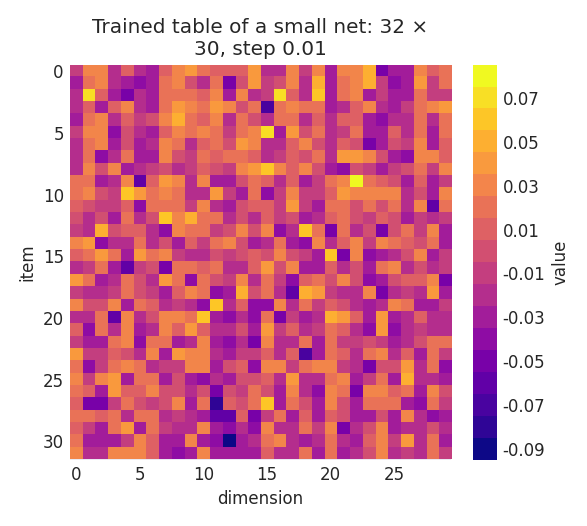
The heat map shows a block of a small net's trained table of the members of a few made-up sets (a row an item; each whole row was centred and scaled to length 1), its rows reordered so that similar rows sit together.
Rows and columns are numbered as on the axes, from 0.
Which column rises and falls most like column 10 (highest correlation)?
4
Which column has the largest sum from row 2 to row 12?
7
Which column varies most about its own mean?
11
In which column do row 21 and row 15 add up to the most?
20
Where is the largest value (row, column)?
9, 22
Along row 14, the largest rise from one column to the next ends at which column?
19
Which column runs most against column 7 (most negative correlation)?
26
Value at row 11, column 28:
-0.06
